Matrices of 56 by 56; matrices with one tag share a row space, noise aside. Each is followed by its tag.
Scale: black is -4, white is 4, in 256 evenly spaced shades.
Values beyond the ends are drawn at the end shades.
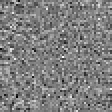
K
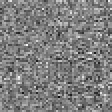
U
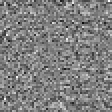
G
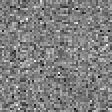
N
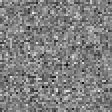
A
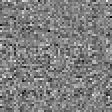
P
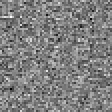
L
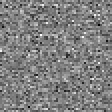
A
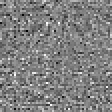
P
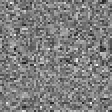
N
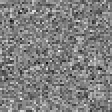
L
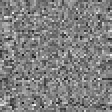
K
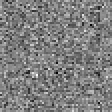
A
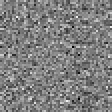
G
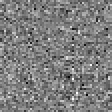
G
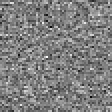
L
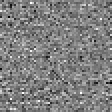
P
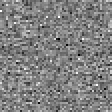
U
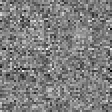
P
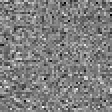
K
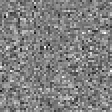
N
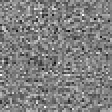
A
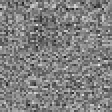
A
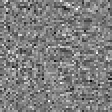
G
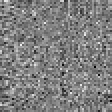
K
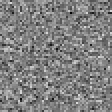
L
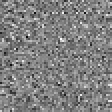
K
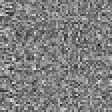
K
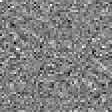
N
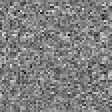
N
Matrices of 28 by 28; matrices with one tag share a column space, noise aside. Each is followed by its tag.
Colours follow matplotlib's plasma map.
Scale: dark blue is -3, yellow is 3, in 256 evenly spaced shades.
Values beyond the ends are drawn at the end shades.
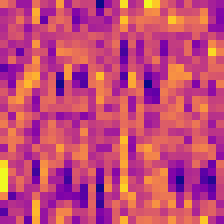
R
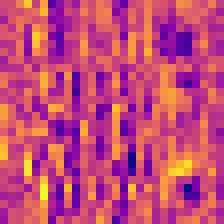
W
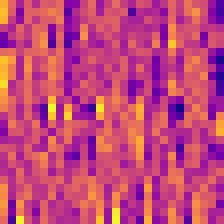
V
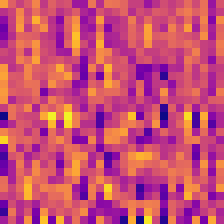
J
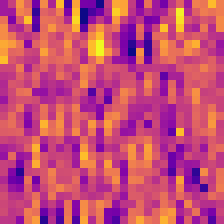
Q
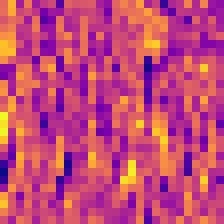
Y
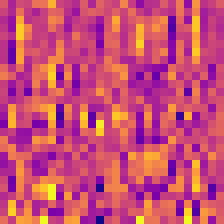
J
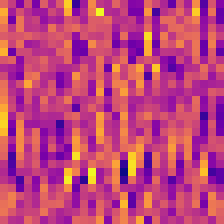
Y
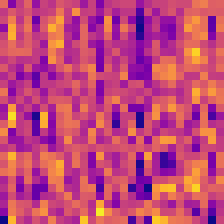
J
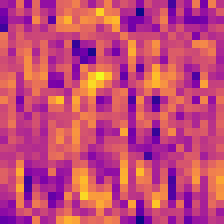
R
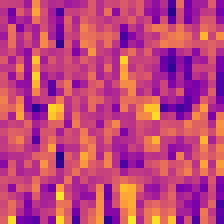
V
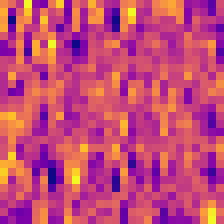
Q
